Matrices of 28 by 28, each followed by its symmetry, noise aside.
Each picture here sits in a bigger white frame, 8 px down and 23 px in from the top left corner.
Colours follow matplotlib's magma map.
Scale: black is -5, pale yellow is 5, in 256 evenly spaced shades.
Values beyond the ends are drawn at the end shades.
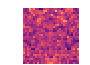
mirrored left to right.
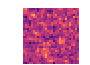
no symmetry.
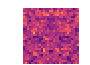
mirrored left to right.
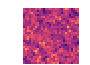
symmetric across the other diagonal.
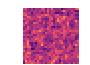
antisymmetric.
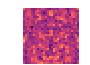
mirrored left to right.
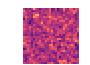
antisymmetric.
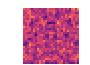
mirrored left to right.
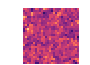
antisymmetric.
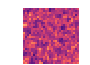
no symmetry.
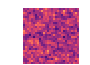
no symmetry.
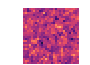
antisymmetric.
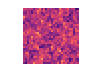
same after a half turn.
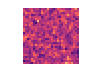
antisymmetric.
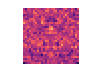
mirrored left to right.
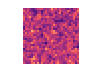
no symmetry.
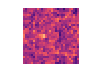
mirrored top to bottom.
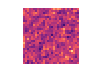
symmetric.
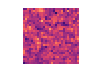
no symmetry.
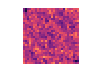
symmetric across the other diagonal.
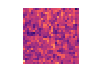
antisymmetric.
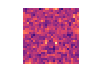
mirrored left to right.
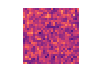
symmetric.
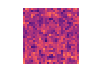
mirrored left to right.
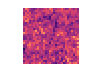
no symmetry.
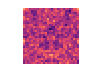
mirrored left to right.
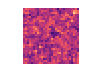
symmetric across the other diagonal.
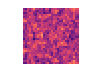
mirrored top to bottom.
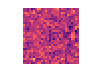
mirrored top to bottom.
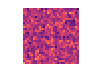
antisymmetric.
